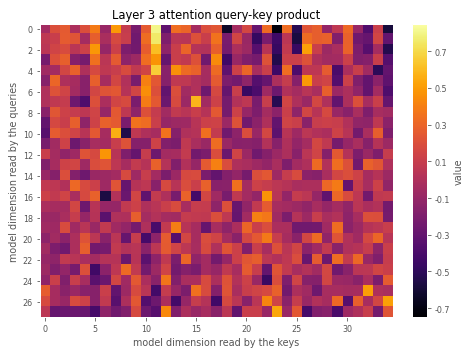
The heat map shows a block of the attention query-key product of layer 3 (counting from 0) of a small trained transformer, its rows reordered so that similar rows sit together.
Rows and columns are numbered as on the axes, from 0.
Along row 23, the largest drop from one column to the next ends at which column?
5
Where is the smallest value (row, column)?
0, 23
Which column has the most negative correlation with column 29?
8
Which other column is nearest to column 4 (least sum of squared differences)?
19
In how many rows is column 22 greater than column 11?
13
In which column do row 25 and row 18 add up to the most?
32
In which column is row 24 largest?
12
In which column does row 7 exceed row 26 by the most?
10
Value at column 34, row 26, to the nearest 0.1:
0.5
